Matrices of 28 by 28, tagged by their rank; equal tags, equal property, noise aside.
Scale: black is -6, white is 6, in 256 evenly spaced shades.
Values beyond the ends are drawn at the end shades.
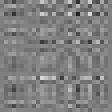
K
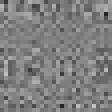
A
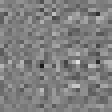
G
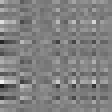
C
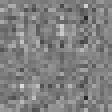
A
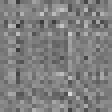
A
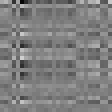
C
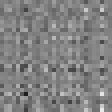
G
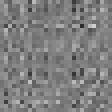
G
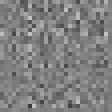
A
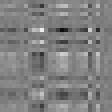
C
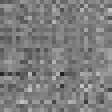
A
